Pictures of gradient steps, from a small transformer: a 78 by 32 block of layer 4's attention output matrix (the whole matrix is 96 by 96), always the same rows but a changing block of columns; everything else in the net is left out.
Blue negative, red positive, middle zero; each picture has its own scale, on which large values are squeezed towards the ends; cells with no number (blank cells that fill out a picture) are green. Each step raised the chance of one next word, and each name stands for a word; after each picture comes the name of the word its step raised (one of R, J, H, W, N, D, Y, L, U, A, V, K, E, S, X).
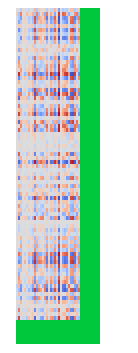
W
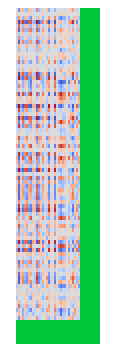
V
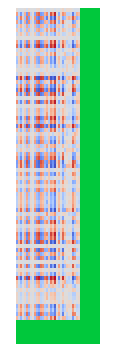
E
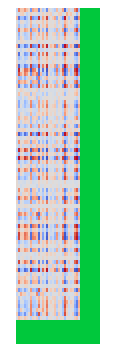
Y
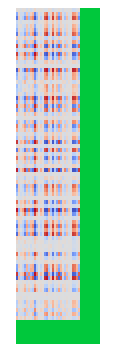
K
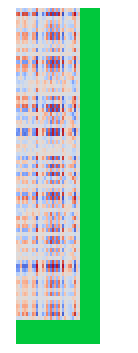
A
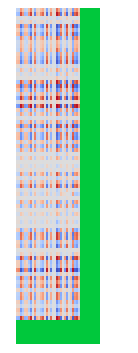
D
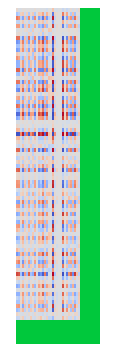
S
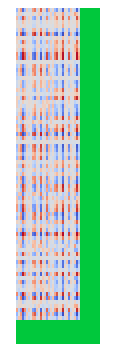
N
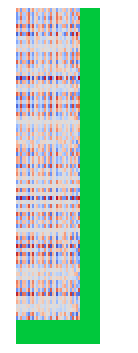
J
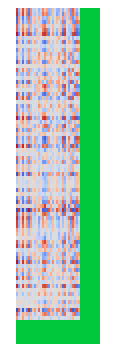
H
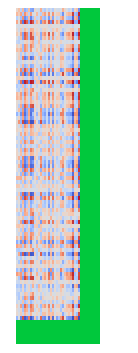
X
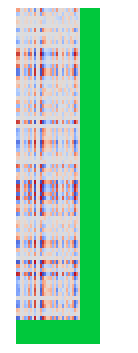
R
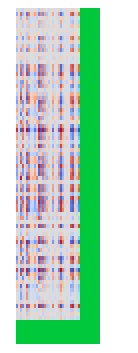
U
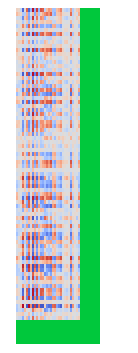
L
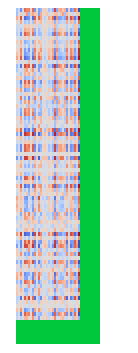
N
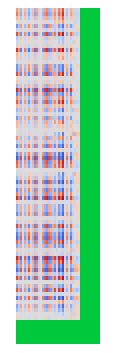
L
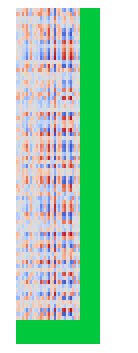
N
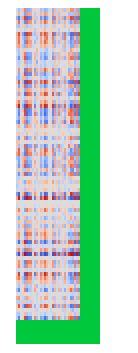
X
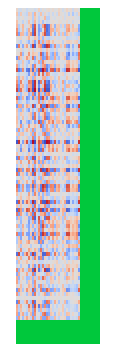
K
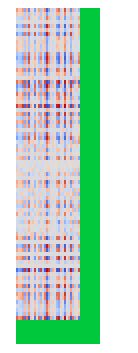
D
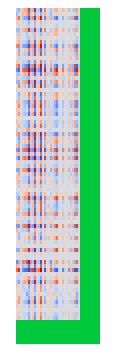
Y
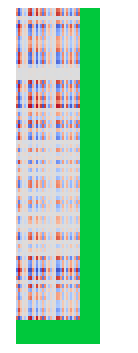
D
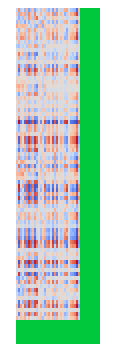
R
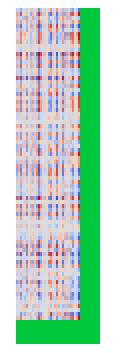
J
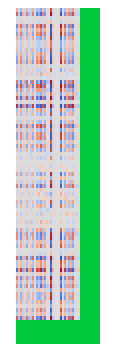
D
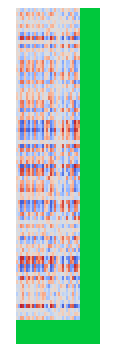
U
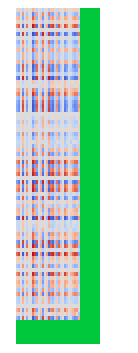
J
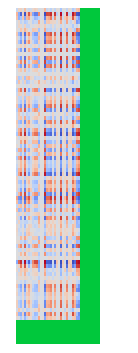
A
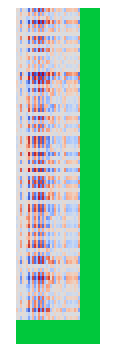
V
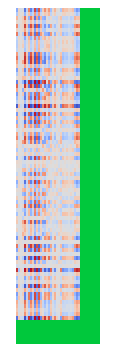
D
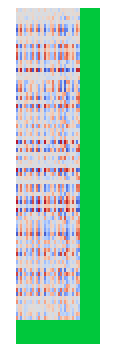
K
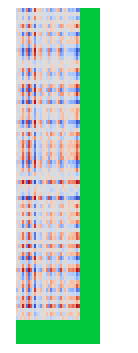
L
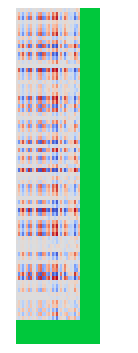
K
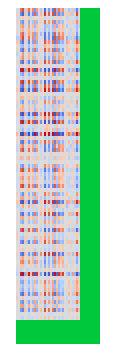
S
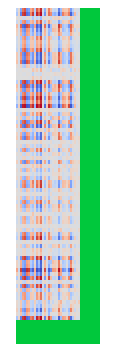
D
